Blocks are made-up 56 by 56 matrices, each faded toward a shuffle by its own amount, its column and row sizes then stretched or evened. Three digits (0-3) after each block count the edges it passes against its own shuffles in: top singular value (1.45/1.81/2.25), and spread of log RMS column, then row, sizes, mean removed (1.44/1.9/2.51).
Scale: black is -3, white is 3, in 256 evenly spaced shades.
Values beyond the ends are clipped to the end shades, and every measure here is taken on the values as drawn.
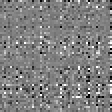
1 3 3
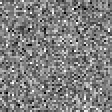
0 1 0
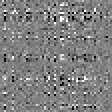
3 3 3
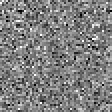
1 0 1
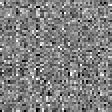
3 1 1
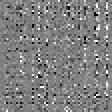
2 3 2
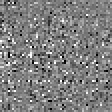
1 2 2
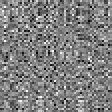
3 2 1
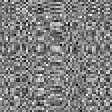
3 1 1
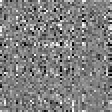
2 3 2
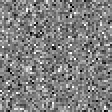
1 1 0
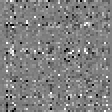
1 3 2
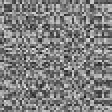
3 0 0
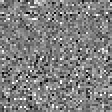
1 1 2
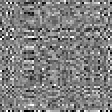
3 2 3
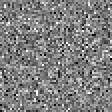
1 0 1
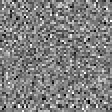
2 0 0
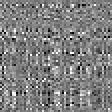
3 2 3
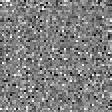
1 0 2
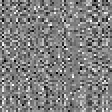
3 2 0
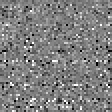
0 1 2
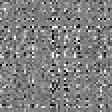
2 3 3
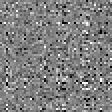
2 2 2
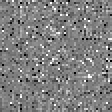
1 1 1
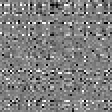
3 0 3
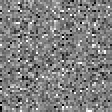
2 2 0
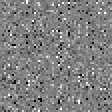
0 2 1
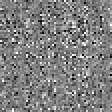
1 3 2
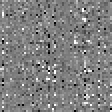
0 3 1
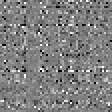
2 2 3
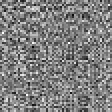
3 1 1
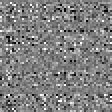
1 2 3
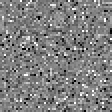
0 0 1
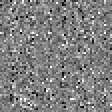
0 2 1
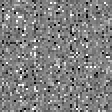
1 2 0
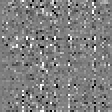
2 3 2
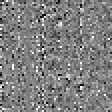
1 3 0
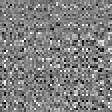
3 2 3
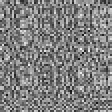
3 0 0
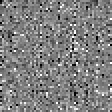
1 2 1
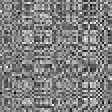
3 2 0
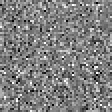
0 1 1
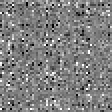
0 3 2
